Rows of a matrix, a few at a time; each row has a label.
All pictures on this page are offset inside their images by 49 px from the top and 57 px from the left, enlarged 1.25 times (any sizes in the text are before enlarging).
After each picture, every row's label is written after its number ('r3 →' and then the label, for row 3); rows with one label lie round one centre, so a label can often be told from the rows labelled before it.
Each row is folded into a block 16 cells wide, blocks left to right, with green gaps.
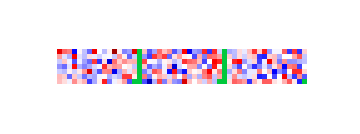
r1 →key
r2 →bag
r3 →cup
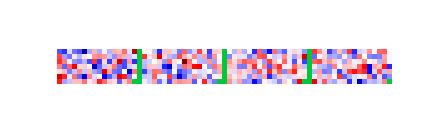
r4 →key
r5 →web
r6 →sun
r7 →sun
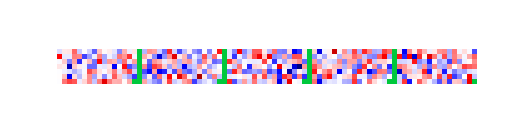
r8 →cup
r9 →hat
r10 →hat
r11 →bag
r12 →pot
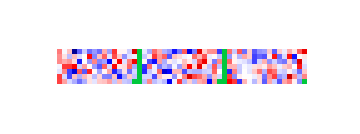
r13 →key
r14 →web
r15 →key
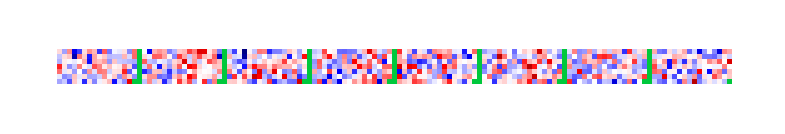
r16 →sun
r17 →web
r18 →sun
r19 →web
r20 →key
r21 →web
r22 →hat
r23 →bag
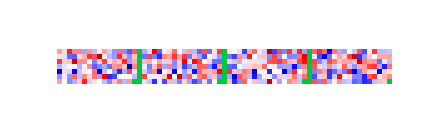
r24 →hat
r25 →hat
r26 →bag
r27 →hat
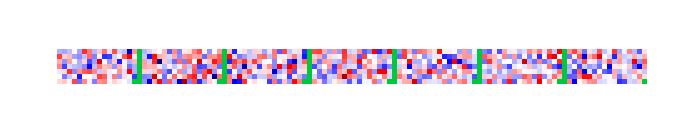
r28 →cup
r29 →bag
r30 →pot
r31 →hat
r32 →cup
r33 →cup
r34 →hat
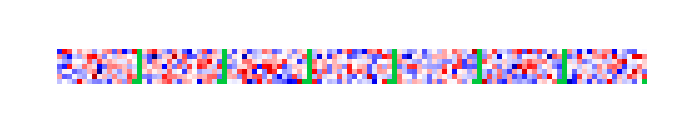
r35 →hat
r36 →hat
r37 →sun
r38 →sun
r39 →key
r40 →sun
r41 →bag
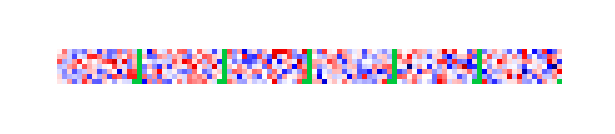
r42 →hat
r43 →web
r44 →key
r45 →pot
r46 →cup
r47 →hat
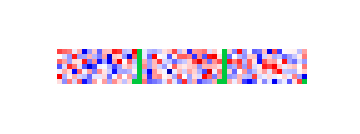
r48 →key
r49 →bag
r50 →sun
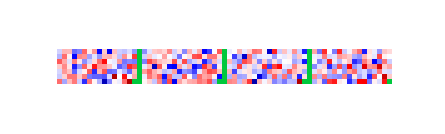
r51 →sun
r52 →cup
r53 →sun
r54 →pot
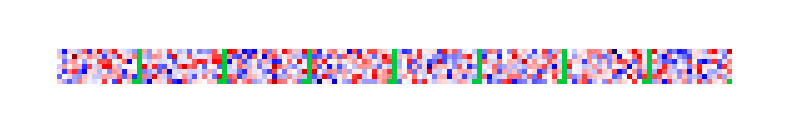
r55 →web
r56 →bag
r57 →key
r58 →bag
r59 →cup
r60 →hat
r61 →bag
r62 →key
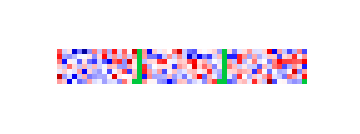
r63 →key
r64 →sun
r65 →bag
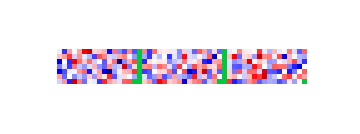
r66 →pot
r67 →pot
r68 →hat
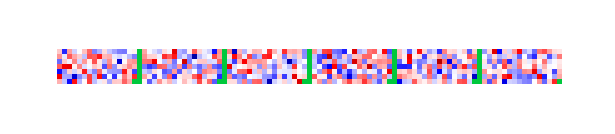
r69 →pot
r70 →cup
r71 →pot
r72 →web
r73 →cup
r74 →sun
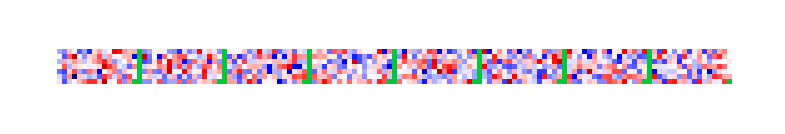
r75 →web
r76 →pot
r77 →hat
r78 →cup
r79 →sun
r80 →bag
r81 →key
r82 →pot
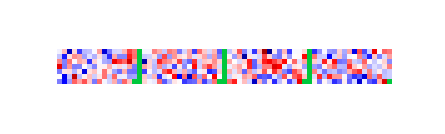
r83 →bag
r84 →pot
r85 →sun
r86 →sun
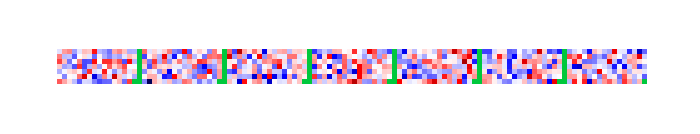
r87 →sun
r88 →bag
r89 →pot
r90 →web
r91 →web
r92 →web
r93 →cup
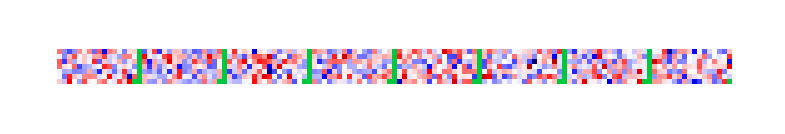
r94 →bag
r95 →hat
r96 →hat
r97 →hat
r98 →cup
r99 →key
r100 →pot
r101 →sun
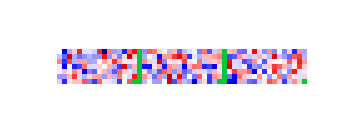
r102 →bag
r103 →hat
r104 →bag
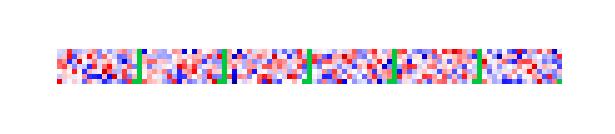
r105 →sun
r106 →sun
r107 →bag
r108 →hat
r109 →key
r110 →sun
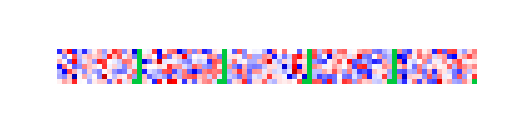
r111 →web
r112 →pot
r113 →cup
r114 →pot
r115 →bag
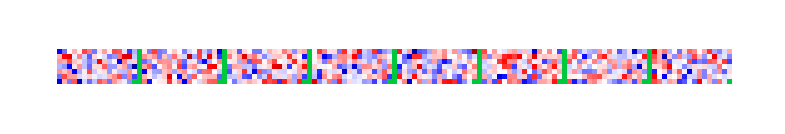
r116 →cup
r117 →pot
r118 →web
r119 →hat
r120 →key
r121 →pot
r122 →hat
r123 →key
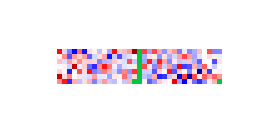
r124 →key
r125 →pot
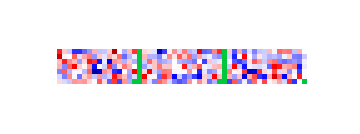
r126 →key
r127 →key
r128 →web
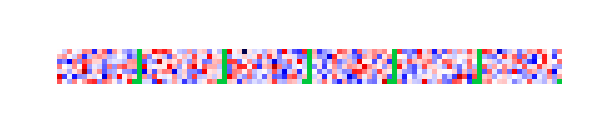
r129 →pot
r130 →pot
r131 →key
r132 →sun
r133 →bag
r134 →key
